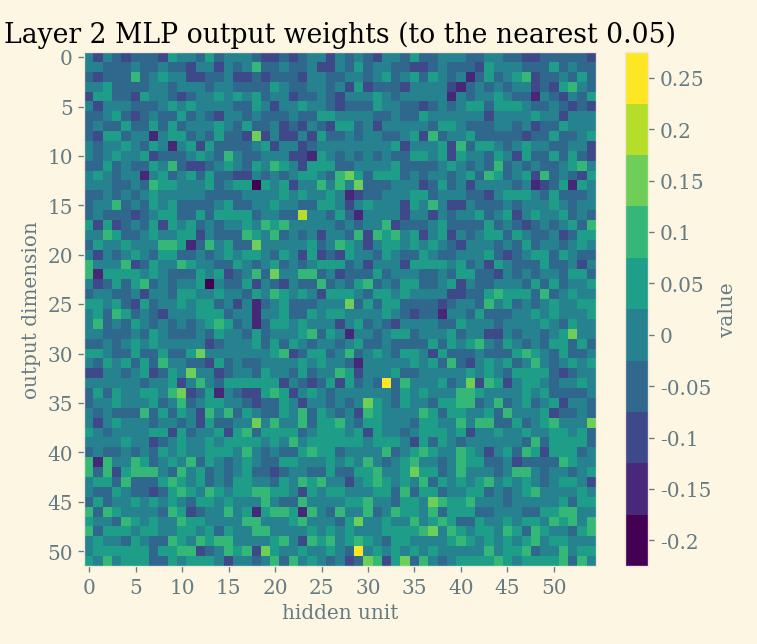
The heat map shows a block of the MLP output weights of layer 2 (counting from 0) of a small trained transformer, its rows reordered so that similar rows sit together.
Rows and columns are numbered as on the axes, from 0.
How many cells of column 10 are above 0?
21
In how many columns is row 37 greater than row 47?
17
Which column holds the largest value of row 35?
30
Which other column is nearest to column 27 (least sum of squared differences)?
33
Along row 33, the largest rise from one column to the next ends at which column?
32
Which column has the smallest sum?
1
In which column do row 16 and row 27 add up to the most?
23
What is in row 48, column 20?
0
